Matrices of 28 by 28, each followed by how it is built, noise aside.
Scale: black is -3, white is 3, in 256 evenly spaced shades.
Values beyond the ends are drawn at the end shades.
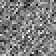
Hankel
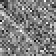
Toeplitz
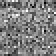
blocks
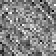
Toeplitz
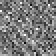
Toeplitz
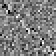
banded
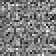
blocks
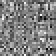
low rank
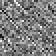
Toeplitz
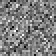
Hankel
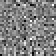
low rank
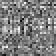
blocks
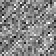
Hankel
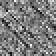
Toeplitz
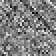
Toeplitz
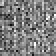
blocks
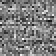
blocks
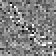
banded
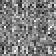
blocks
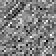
Hankel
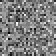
blocks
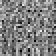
blocks
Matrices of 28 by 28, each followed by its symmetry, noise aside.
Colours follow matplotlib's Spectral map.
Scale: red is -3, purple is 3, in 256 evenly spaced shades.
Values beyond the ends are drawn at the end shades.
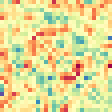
symmetric.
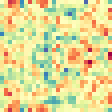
mirrored top to bottom.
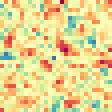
symmetric across the other diagonal.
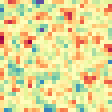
antisymmetric.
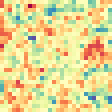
no symmetry.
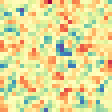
symmetric across the other diagonal.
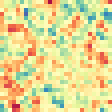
antisymmetric.
